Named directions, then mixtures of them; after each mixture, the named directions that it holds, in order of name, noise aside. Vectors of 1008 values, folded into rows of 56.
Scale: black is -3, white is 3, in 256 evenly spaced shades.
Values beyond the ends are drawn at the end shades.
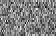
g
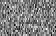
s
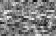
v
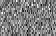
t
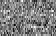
s, v.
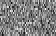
g, s.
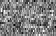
s, t, v.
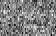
s, v.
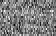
s, t, v.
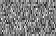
g, t.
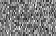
s.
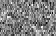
g, t, v.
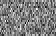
g.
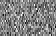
g, s, t.
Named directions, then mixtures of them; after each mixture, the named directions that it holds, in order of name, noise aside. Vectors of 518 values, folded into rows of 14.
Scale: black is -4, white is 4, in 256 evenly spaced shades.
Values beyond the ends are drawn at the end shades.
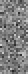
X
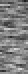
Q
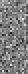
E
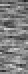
Q.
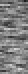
Q.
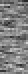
Q.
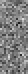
E, X.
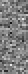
E, Q.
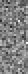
E, Q, X.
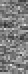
E, Q, X.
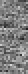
E, Q, X.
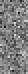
X.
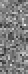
E, Q, X.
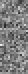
E, Q, X.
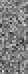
E.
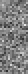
E, Q, X.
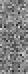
E, X.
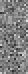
X.
